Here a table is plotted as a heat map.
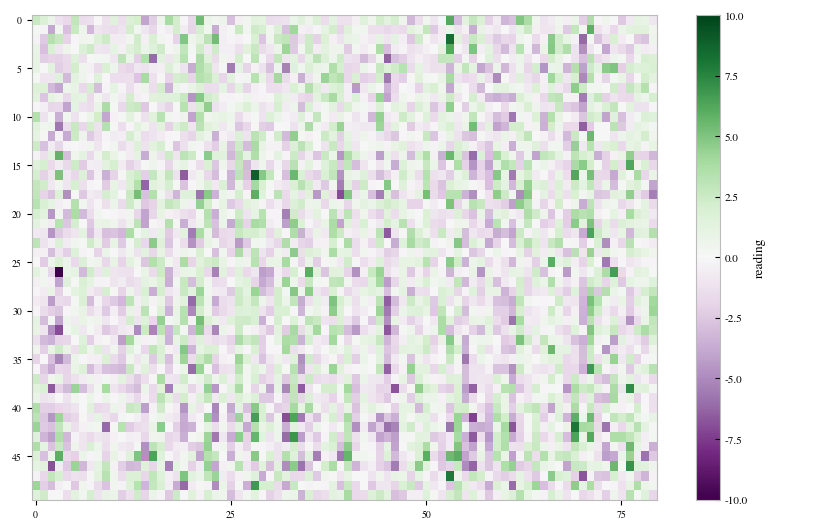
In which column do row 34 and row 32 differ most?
3
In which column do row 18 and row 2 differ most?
23
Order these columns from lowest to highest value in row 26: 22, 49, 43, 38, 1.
22, 49, 1, 38, 43
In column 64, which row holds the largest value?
48
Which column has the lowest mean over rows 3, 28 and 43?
45
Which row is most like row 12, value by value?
1
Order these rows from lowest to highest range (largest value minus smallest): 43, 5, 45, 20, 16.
20, 5, 45, 43, 16
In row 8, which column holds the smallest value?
70
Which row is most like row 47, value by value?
2
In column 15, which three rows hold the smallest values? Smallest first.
4, 32, 28
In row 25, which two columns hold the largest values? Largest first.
66, 53
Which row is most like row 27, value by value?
30
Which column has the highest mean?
71
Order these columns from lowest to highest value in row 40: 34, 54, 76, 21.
21, 76, 34, 54
